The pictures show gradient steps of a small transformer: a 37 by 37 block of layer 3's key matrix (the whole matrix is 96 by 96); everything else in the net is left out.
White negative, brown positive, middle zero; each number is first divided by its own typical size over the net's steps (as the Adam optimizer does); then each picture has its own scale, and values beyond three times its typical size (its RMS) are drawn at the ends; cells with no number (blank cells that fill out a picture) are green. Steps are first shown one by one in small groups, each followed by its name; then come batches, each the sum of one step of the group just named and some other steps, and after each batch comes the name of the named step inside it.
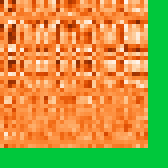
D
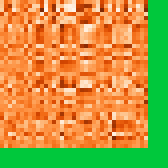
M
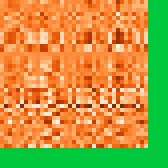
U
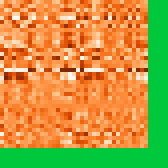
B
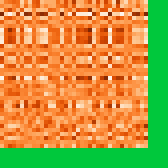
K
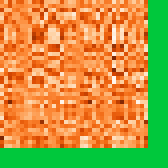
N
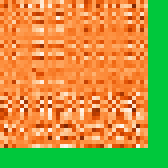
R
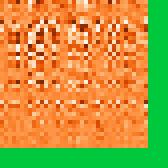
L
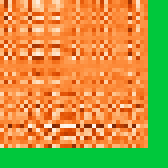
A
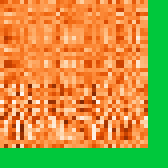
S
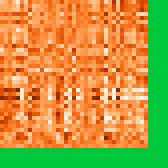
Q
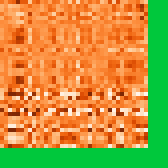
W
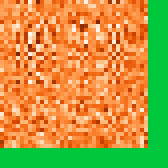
L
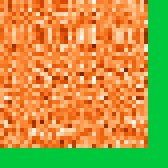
N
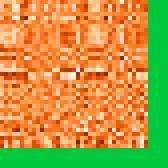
B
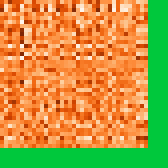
N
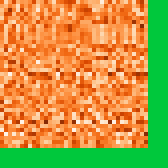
D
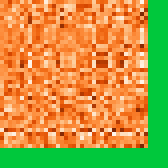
M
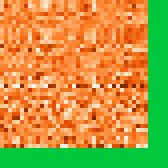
R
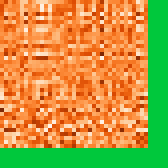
A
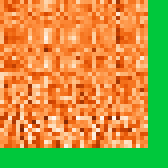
S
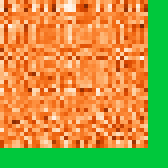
M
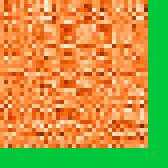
M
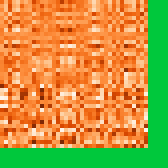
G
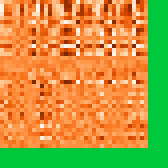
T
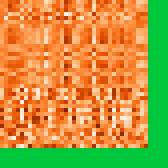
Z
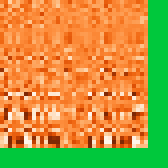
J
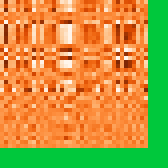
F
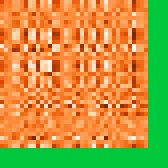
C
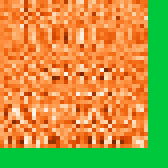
J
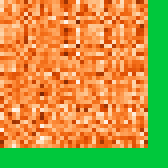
T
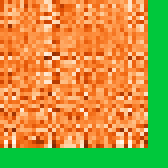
G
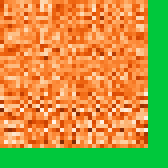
G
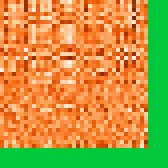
F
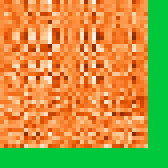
C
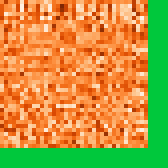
Z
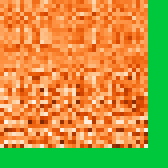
G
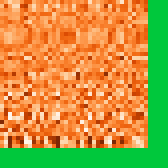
J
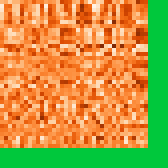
T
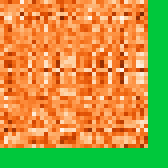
G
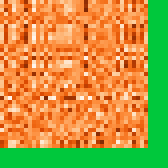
F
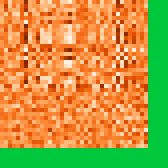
F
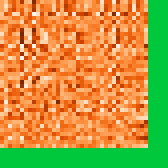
T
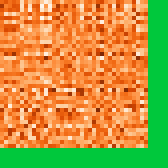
Z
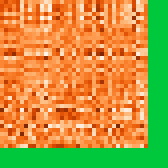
Z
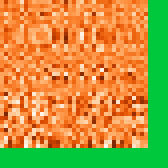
J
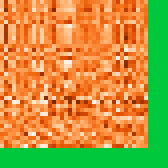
F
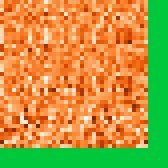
Z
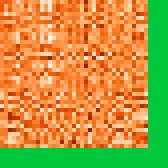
G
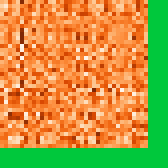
T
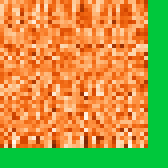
T
